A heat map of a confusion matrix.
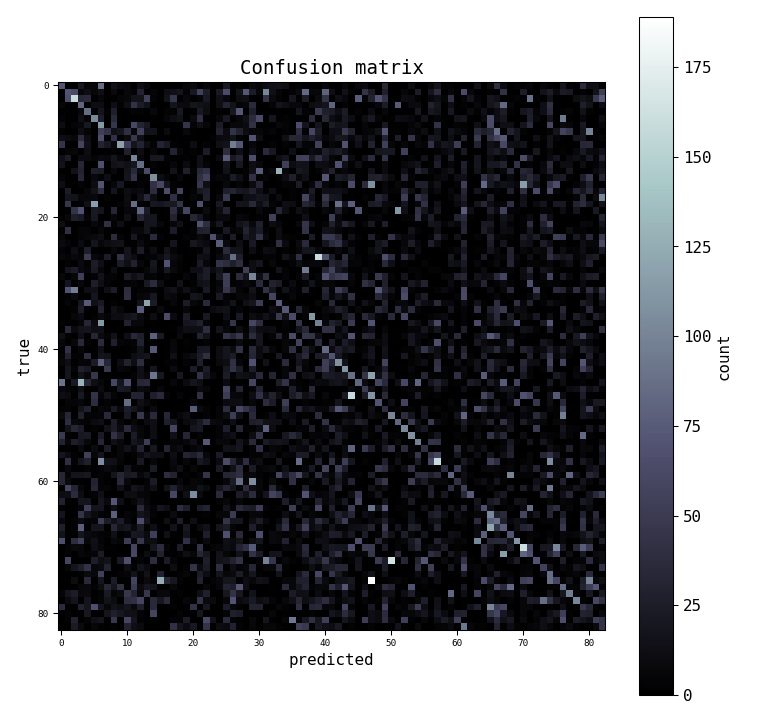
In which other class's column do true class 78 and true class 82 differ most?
61
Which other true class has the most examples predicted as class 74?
57
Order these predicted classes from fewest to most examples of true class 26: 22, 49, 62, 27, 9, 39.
62, 22, 27, 9, 49, 39
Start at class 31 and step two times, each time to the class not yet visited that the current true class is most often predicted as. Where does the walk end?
71
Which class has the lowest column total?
23
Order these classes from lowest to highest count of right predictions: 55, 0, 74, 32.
55, 32, 0, 74
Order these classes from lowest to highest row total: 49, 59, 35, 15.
35, 49, 15, 59
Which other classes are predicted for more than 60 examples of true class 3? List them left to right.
41, 51, 67
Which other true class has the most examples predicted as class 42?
18
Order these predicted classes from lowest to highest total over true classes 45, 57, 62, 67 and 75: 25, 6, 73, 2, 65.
73, 2, 25, 6, 65
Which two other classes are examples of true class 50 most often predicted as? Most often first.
76, 61
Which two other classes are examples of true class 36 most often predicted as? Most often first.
6, 39
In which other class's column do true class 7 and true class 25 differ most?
80
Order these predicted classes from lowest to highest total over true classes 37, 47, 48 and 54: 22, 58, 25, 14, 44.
58, 14, 25, 22, 44
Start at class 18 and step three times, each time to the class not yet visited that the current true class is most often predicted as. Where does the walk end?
68
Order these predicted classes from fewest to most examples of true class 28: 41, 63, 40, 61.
63, 61, 40, 41
